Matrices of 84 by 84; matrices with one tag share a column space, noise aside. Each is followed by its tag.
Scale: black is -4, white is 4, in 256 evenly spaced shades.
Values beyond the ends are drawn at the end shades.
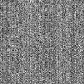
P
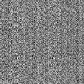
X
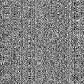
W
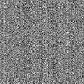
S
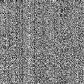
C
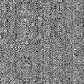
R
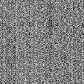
R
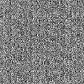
W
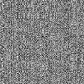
P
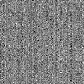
P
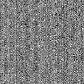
P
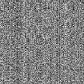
R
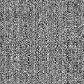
P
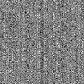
P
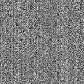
R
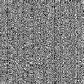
C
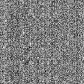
W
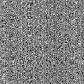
W
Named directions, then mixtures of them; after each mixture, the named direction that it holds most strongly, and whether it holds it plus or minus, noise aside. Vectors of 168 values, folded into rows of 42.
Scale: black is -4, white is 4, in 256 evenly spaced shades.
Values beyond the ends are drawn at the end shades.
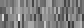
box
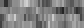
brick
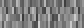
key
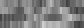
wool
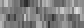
brick, minus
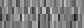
key, minus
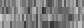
wool, minus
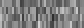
key, plus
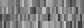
key, minus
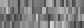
wool, plus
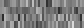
box, minus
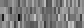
box, minus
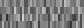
key, minus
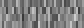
key, plus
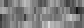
wool, plus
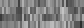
wool, plus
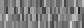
key, plus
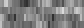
brick, minus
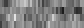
brick, plus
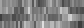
wool, plus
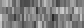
brick, minus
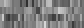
brick, minus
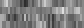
brick, minus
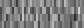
key, minus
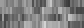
wool, plus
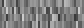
key, minus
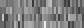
box, plus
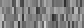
key, plus
